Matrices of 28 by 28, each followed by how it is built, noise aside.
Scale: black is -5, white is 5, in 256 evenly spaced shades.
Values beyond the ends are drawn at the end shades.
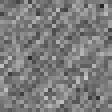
Hankel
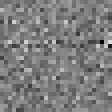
uneven rows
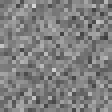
Hankel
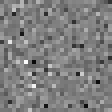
sparse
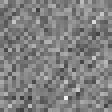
Hankel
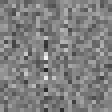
uneven columns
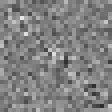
banded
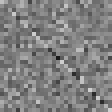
diagonal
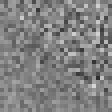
upper triangular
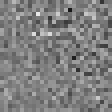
upper triangular
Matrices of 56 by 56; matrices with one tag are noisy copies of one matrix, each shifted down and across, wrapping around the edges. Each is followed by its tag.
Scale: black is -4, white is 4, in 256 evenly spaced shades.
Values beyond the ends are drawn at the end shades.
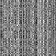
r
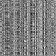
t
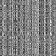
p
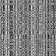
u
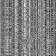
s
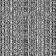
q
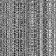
s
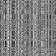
u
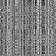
u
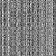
p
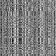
u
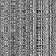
t
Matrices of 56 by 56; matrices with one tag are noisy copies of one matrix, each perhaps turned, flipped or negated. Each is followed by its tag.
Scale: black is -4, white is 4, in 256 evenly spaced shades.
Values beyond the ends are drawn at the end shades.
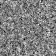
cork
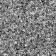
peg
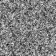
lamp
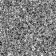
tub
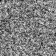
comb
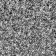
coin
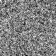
comb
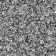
coin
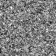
lamp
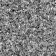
coin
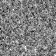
comb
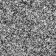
lamp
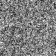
peg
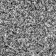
comb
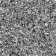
tub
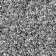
peg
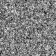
coin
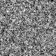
lamp
